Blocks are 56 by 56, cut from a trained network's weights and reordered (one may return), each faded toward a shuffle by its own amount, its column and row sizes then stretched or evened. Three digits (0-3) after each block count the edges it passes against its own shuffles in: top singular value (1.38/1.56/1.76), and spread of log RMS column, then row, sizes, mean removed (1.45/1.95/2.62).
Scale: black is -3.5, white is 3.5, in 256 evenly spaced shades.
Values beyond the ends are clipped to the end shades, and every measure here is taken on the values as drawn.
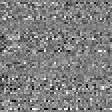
0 0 3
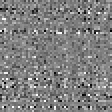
0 2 3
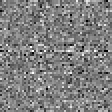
3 1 2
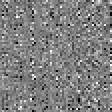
1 3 1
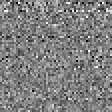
2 0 2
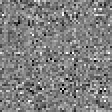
1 1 2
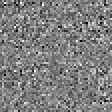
0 1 2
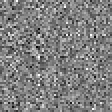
1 1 1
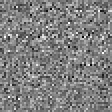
1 0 2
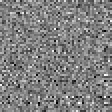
2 0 2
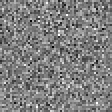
1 1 0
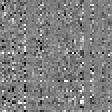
1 3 2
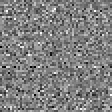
0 0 2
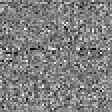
1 0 2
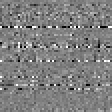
3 0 3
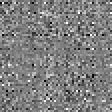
0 2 3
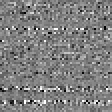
1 0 3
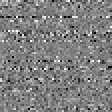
0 0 3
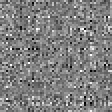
3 2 2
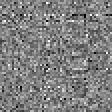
3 1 2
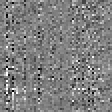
1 3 1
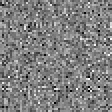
1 1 1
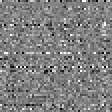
2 1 3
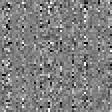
1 3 1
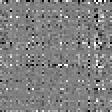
1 3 3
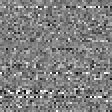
1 0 3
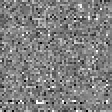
1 1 2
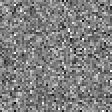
2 1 0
